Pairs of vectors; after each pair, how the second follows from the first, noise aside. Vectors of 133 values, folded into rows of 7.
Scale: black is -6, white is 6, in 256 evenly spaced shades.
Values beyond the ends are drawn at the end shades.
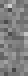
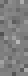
reversed, negated, partly zeroed.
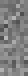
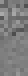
reversed, negated, partly zeroed.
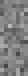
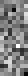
wrapped around, scaled up.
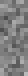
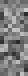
wrapped around, scaled up.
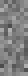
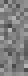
copied.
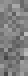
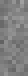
reversed, negated, shrunk.
